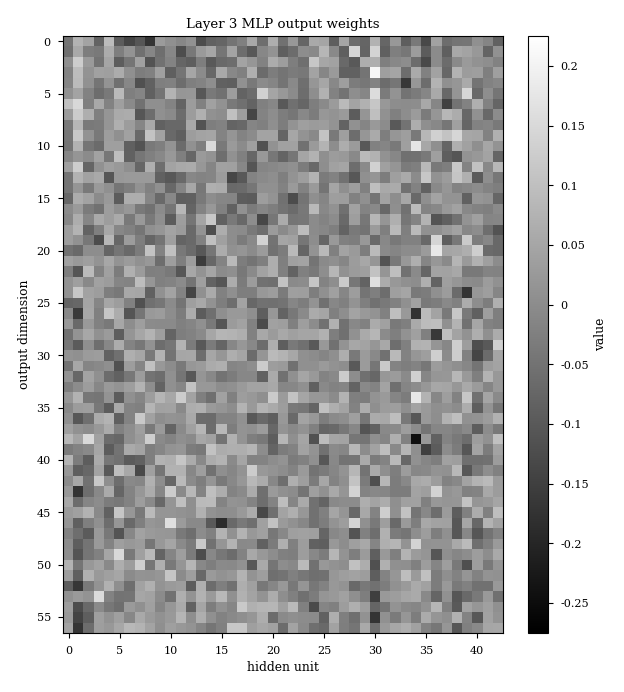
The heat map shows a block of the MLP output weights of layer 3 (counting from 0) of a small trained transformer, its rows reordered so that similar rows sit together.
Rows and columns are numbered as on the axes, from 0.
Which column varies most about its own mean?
1
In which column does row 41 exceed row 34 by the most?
5
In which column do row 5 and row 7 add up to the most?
30
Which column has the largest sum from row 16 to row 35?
38
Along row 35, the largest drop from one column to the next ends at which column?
40
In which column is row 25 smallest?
7
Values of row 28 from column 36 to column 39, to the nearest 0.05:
-0.15 0.1 0.05 0
